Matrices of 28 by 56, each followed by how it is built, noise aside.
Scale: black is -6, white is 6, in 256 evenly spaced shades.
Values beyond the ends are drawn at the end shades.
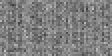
blocks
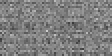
blocks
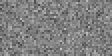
noise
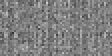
blocks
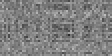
blocks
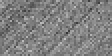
Hankel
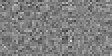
low rank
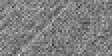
Hankel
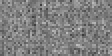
blocks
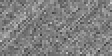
Hankel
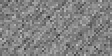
Hankel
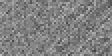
Hankel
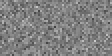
noise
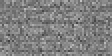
blocks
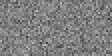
noise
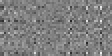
low rank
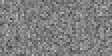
noise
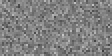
noise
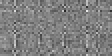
low rank
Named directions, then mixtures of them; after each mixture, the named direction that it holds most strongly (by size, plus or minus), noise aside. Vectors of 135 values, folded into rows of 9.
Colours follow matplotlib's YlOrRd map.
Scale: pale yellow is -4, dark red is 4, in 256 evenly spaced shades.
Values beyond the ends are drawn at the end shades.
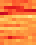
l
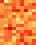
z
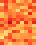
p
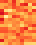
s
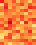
p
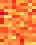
s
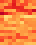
l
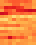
l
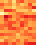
s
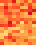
p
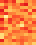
s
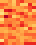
s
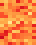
p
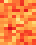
z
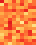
z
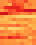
l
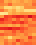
l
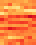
l
